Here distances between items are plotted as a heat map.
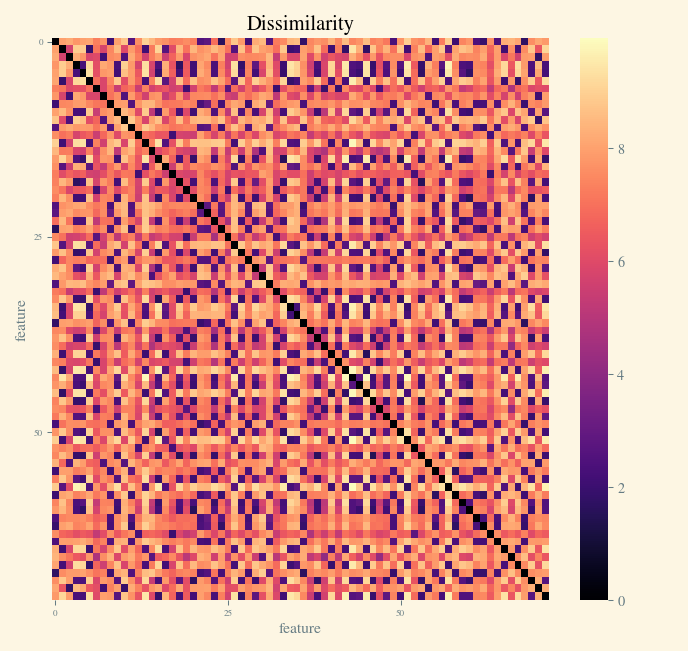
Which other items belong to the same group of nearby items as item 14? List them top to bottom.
30, 66
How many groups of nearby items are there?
7
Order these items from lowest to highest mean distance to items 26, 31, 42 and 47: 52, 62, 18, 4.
62, 52, 18, 4
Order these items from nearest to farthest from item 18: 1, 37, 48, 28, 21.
48, 37, 28, 21, 1
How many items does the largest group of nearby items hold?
22
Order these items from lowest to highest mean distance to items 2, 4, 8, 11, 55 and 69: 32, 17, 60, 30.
60, 32, 17, 30
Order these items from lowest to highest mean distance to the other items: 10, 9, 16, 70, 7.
9, 16, 7, 70, 10
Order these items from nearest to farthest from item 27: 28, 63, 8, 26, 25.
25, 63, 28, 8, 26
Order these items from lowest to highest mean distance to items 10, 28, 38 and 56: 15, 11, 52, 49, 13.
15, 49, 11, 52, 13
